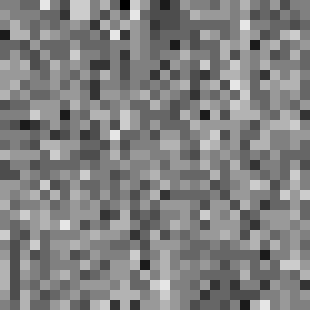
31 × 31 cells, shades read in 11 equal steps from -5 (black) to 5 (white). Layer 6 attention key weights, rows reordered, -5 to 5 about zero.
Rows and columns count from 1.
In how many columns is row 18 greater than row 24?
10
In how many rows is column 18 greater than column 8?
8
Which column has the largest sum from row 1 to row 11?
25
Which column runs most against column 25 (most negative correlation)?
18
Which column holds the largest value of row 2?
14
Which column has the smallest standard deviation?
19
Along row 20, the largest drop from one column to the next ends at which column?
17
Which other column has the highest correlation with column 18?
7
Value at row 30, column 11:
0
